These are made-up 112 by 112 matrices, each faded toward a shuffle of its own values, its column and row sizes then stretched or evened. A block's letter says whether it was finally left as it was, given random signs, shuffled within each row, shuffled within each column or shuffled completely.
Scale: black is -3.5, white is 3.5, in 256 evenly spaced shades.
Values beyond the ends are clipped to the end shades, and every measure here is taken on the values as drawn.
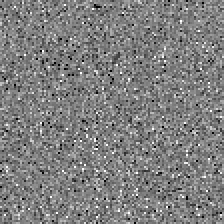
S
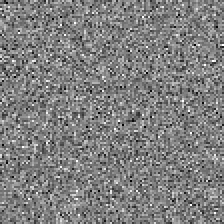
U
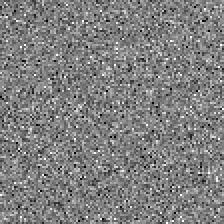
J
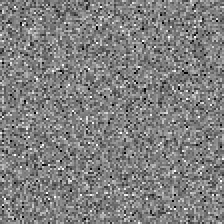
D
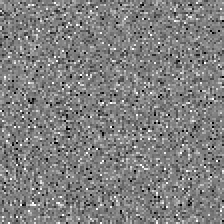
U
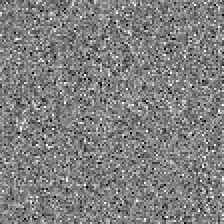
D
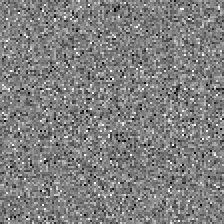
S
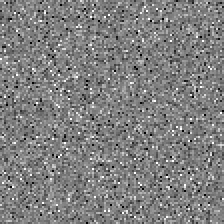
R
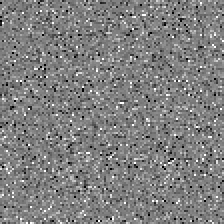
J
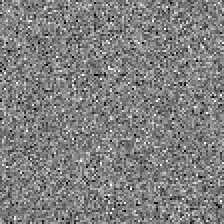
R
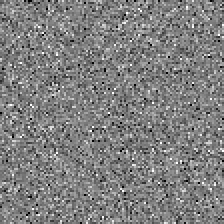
U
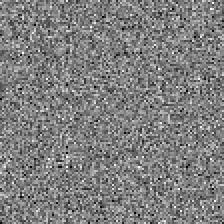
S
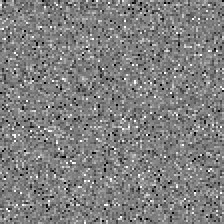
J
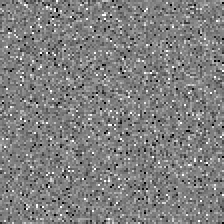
D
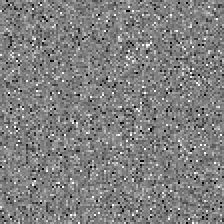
D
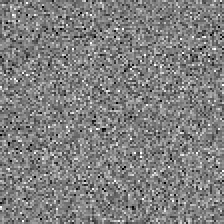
J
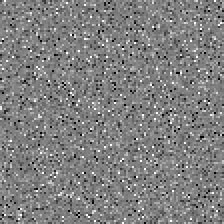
R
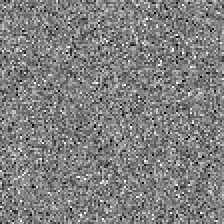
D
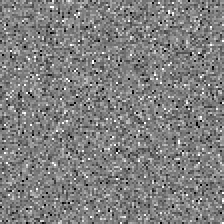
R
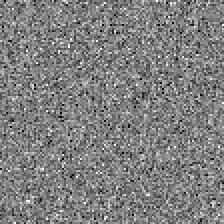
J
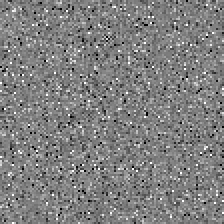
S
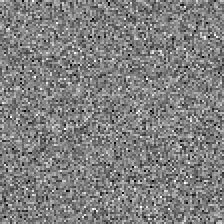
J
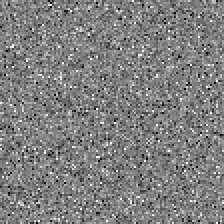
R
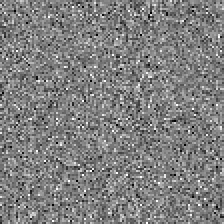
U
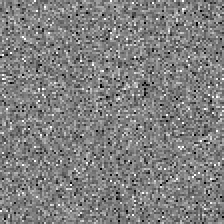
D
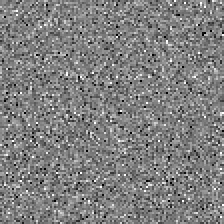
J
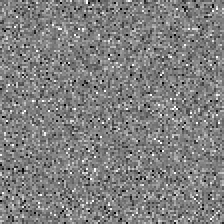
S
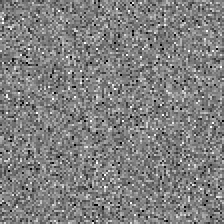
D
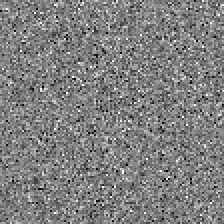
D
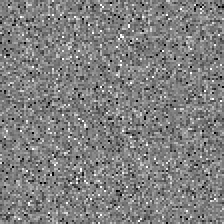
D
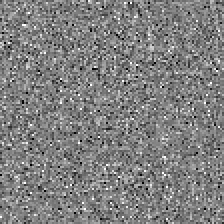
S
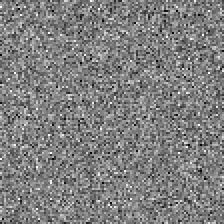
S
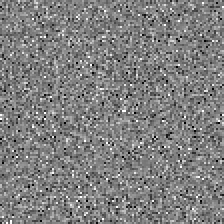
J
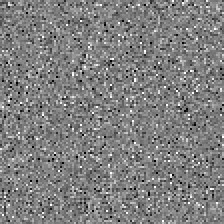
U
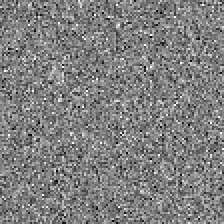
D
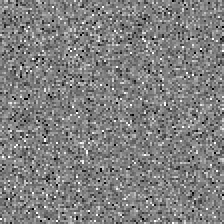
D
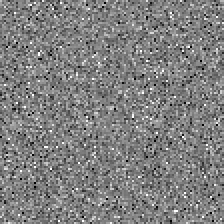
D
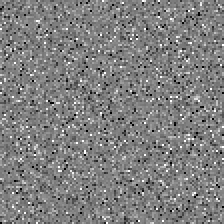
R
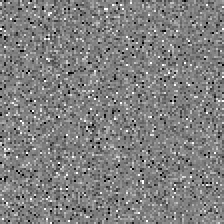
D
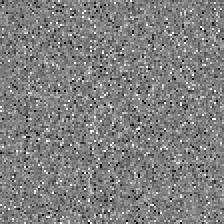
D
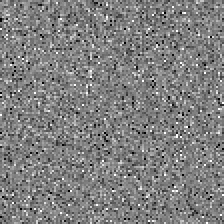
S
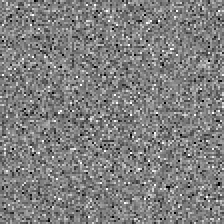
S
